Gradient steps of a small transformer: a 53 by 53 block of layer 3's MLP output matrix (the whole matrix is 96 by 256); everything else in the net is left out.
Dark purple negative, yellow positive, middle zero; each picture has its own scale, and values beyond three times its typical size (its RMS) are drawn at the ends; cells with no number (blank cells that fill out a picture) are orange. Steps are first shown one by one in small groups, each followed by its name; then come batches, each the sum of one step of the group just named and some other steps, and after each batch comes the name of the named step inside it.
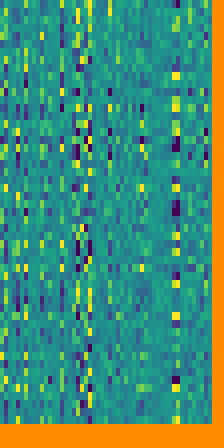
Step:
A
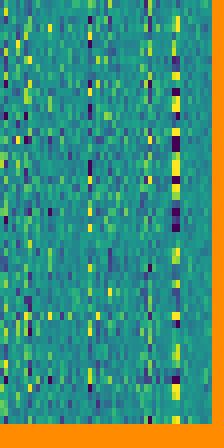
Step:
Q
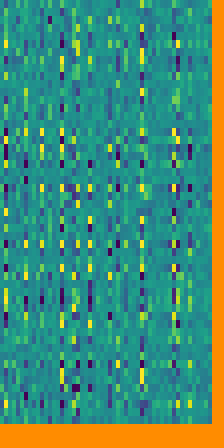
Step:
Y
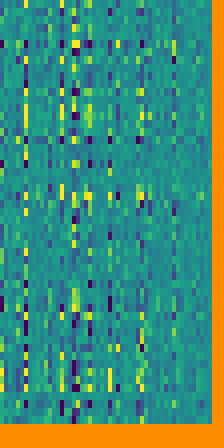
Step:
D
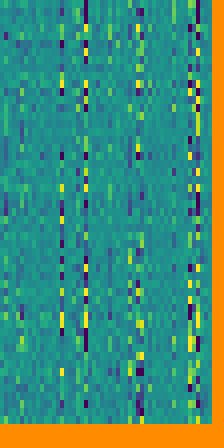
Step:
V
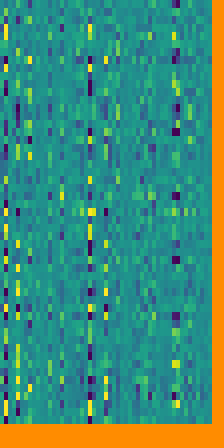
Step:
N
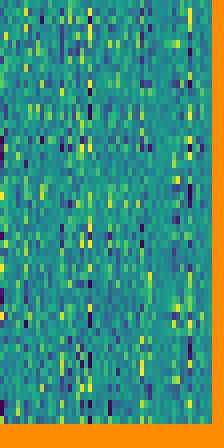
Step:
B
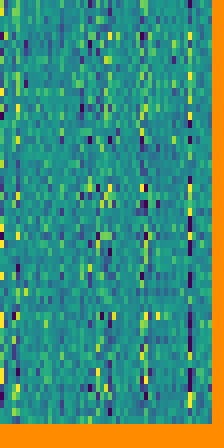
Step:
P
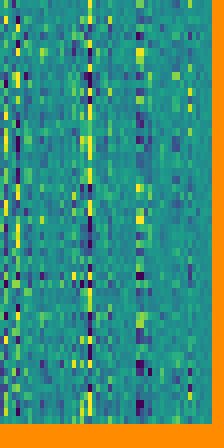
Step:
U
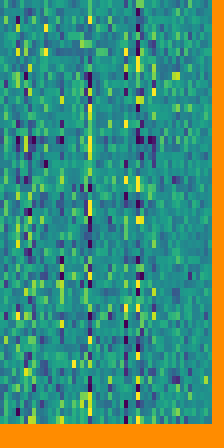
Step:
U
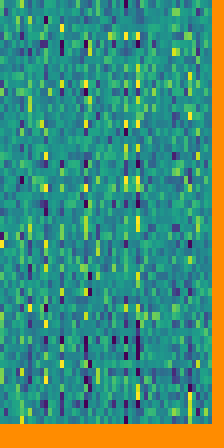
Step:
P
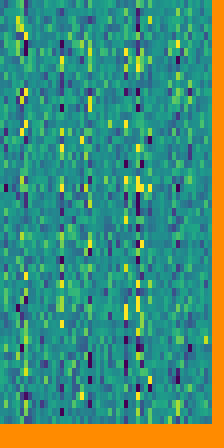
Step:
Y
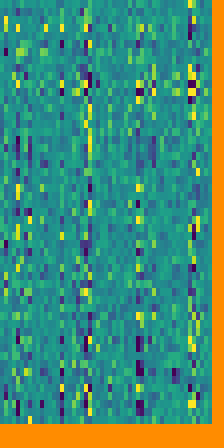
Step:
U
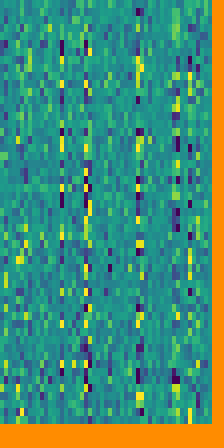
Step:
Q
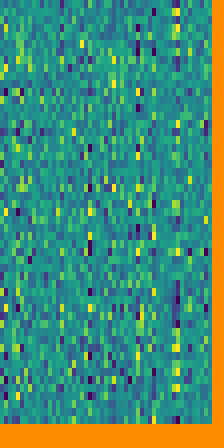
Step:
N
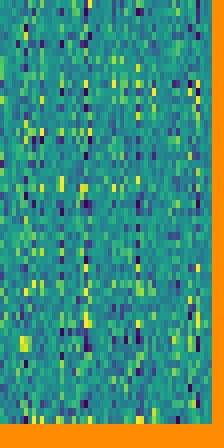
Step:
V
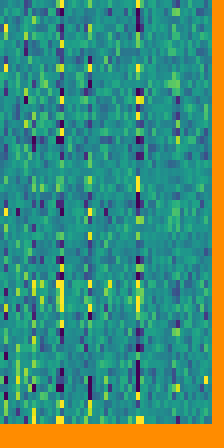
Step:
N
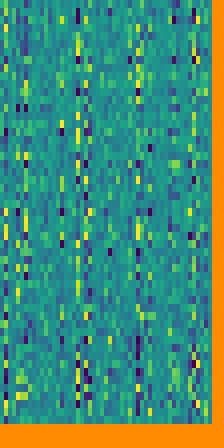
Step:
N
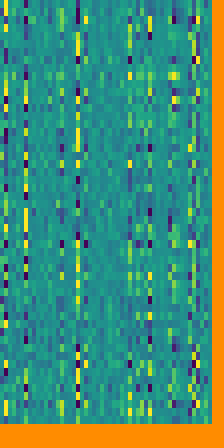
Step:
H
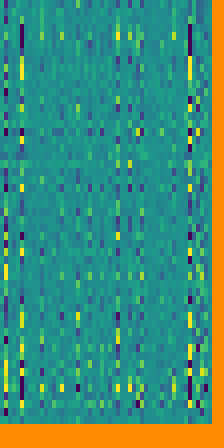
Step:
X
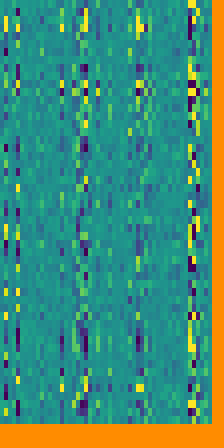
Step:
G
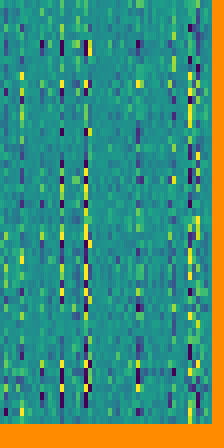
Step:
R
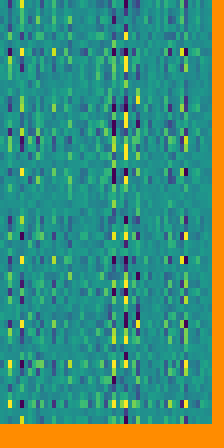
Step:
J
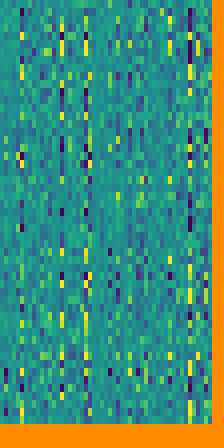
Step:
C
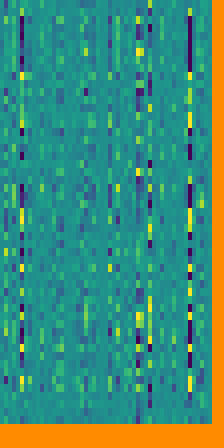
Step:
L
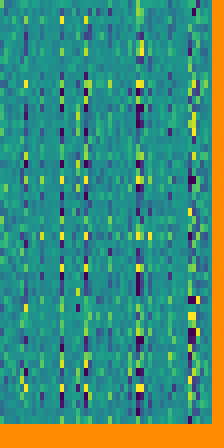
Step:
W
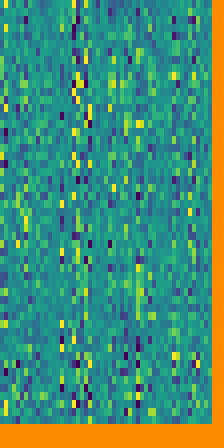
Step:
H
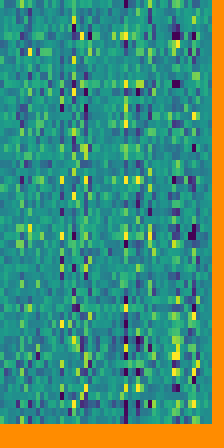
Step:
W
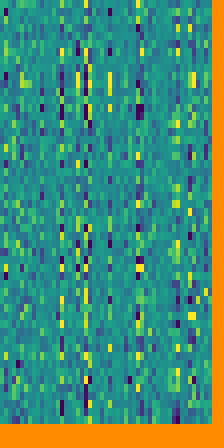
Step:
W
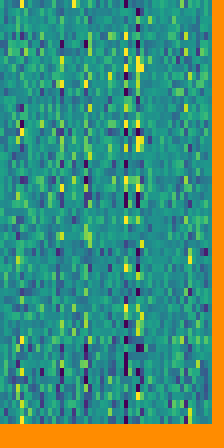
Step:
R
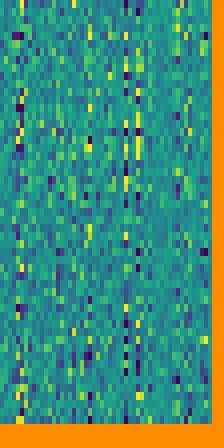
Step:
J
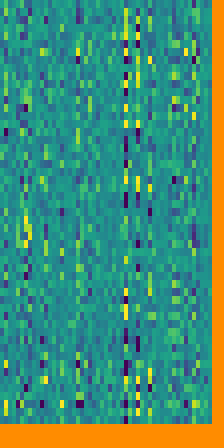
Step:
H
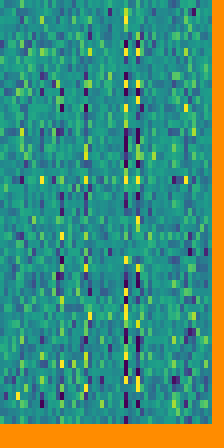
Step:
W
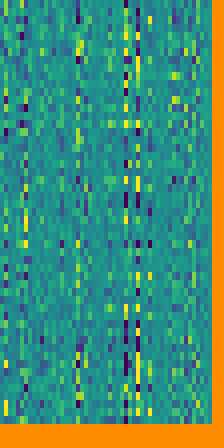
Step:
H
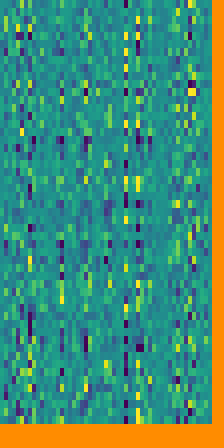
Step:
G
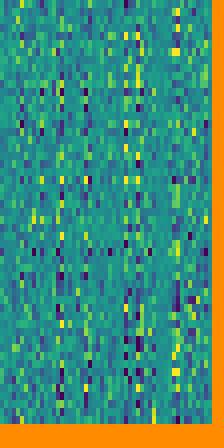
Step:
W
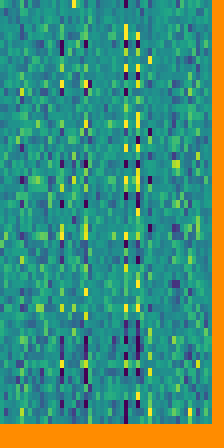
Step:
R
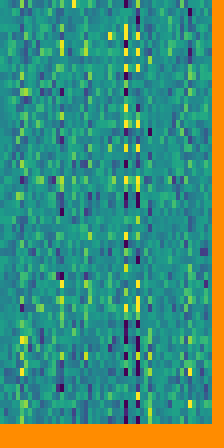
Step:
C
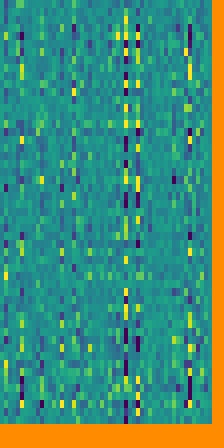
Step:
X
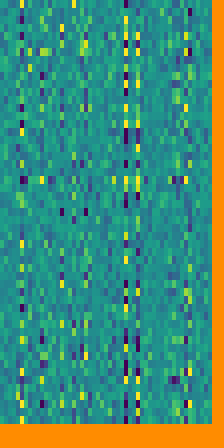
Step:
C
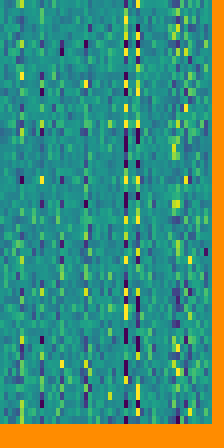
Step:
R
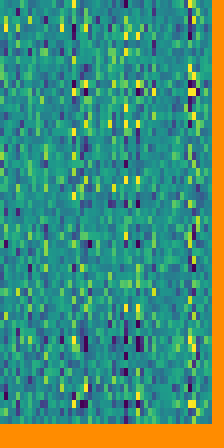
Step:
G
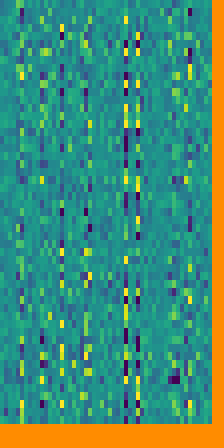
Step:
C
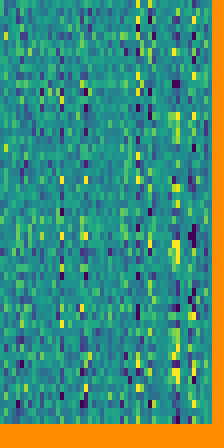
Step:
W
